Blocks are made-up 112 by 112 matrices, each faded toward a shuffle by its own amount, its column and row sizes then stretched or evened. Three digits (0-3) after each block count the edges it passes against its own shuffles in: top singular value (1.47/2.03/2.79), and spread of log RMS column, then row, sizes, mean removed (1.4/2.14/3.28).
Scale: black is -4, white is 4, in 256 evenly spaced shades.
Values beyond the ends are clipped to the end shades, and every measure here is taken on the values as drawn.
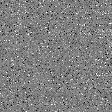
1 0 1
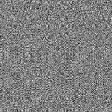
2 1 1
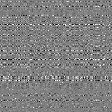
3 0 3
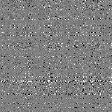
1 2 3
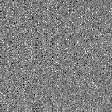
2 1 0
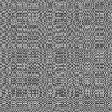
3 0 3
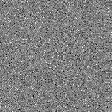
2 0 0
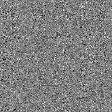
0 2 1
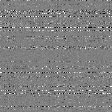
1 1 3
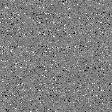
0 1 2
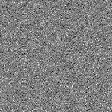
2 0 0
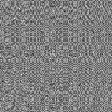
3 1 0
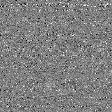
1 0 2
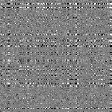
3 2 3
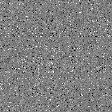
0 1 2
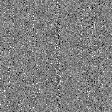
1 2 0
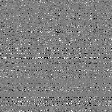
1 1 3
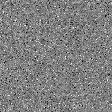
1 0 0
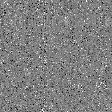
1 1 0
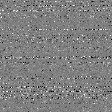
1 0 3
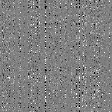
2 3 1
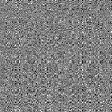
3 2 2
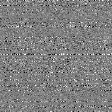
1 0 3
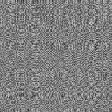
3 2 0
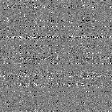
0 2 3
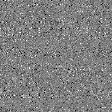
1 1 2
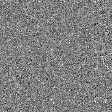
0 2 0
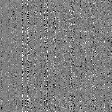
1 3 1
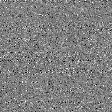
1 0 2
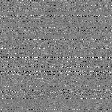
2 0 3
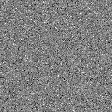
1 0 0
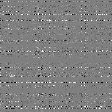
2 2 3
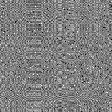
3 0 0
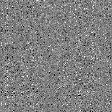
1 2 1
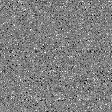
1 0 1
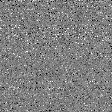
0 0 2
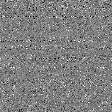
0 1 2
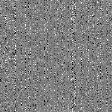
1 3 0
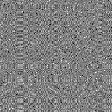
3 1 0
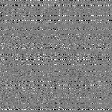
3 1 3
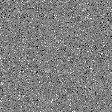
0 1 1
